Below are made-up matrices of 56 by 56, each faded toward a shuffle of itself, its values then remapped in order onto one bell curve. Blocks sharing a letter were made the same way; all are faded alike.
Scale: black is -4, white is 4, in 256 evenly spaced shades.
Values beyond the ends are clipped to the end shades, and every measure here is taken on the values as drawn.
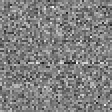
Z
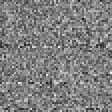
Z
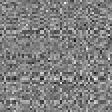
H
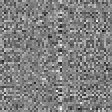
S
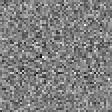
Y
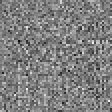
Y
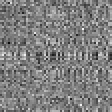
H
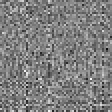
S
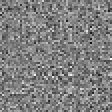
Y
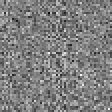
S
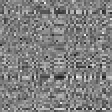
H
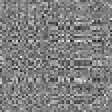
H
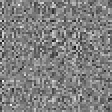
S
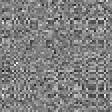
H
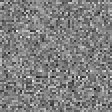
Z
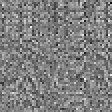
S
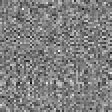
Y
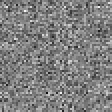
Y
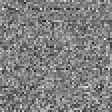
Z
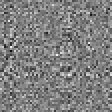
S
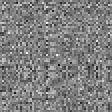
S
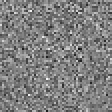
Y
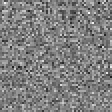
Y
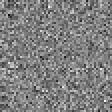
Y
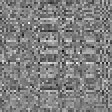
H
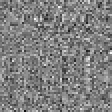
Y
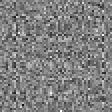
S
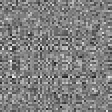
H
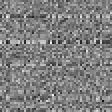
H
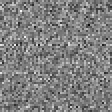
Z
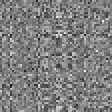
S
